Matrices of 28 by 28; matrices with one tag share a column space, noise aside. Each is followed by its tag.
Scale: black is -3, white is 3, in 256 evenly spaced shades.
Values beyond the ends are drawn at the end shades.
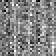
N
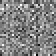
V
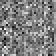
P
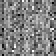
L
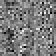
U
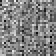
N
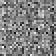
P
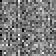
L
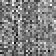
N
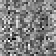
L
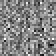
L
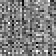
N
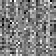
N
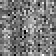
U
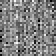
N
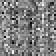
U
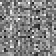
U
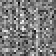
U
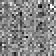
V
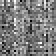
N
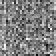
L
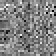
V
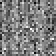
L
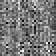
N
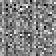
V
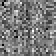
U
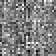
N
